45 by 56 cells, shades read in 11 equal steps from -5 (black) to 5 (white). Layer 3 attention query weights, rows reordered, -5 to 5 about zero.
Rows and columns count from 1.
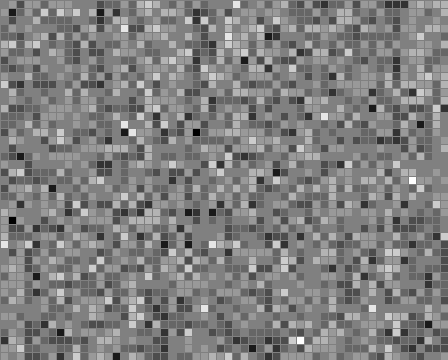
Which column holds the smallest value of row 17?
25
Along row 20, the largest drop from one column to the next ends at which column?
30
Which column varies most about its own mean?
50
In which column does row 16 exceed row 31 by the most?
21
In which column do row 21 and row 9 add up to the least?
13
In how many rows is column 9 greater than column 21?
19
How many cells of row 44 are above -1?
29
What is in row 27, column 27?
-4
